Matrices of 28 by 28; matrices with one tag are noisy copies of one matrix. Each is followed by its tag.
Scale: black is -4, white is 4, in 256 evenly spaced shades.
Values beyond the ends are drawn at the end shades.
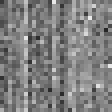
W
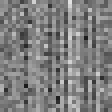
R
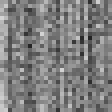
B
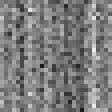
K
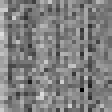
B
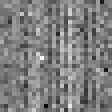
R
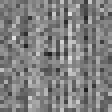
R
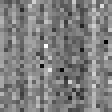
K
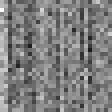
B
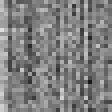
B
